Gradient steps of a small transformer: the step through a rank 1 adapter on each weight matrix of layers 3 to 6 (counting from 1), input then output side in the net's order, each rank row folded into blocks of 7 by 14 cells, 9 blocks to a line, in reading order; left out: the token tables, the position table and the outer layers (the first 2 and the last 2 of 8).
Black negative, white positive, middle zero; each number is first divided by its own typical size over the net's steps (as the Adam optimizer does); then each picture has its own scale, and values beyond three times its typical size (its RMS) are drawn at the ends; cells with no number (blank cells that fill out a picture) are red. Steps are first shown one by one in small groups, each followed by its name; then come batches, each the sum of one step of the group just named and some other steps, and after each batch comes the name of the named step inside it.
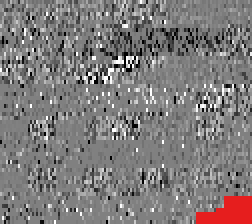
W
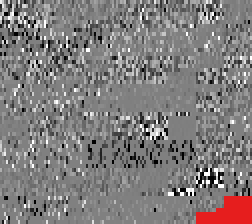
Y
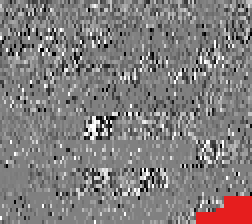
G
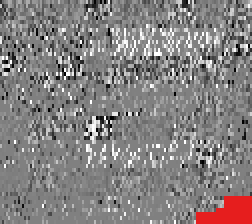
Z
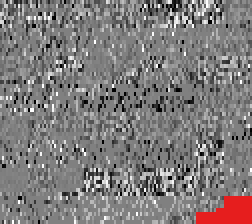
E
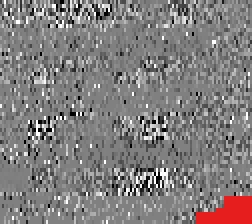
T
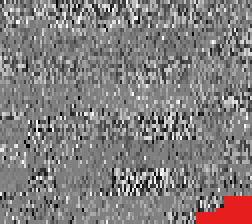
T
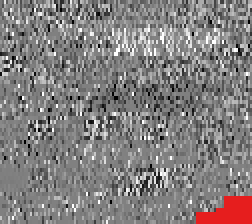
T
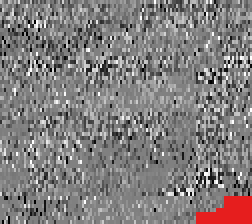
Y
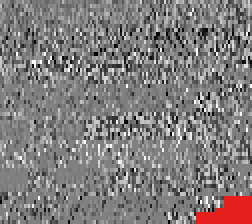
G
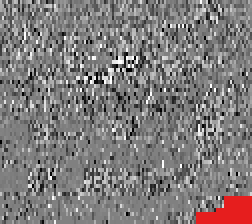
W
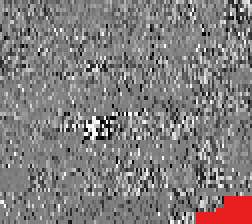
G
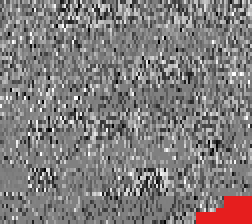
T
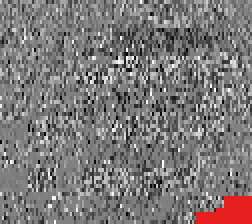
W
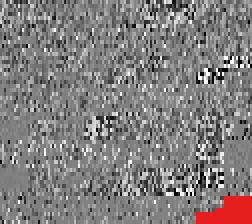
E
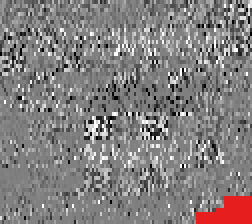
G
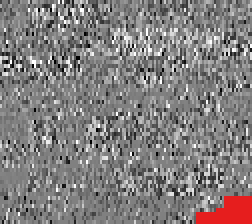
Z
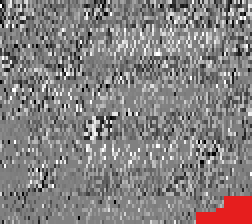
Z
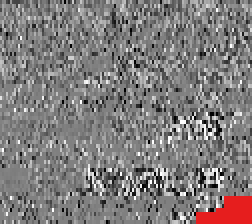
E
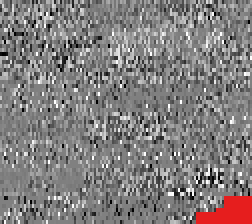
Y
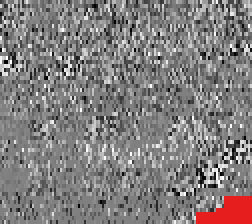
Z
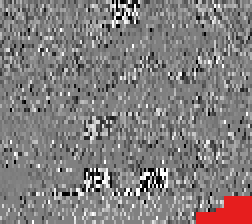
G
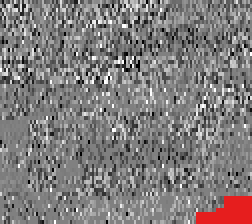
W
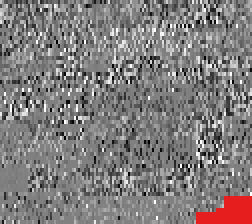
E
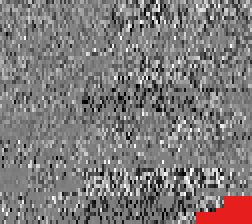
E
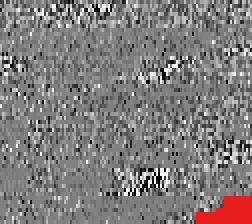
T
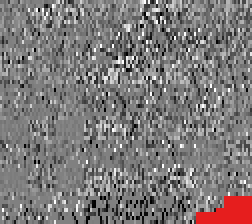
W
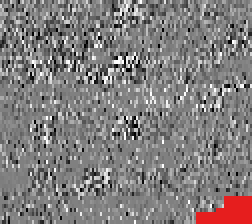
W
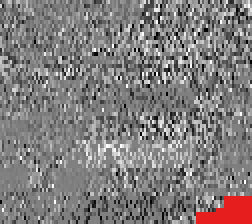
Z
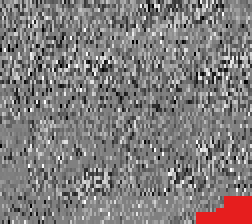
E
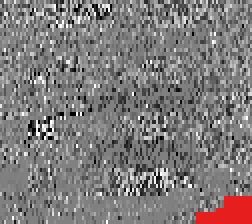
T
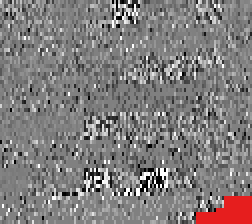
G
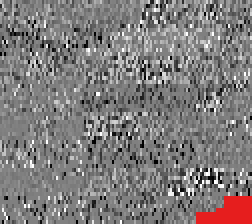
Y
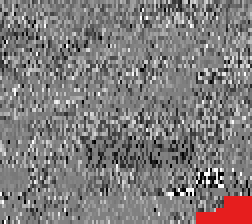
Y
